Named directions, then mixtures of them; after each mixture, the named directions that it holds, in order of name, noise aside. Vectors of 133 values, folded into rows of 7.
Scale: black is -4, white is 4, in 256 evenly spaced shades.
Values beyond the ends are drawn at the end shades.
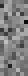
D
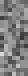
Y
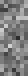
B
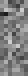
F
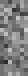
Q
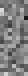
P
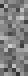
B, D, P.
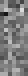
F.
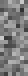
F, P, Y.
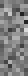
D, Q.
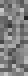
P.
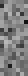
D.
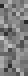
B, D, Q.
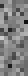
D.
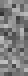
P, Q.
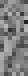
D, Y.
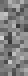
F, Y.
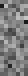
B, D.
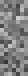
B, P, Q.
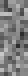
F, Y.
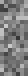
B.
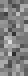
D, F, Y.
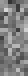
F, Q.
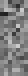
F.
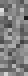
P.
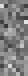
B, D.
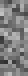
P, Q.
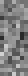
Y.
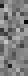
D.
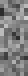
B, F, P.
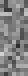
F, Y.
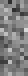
Q.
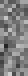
D, Q, Y.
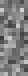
F, P, Y.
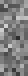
B.
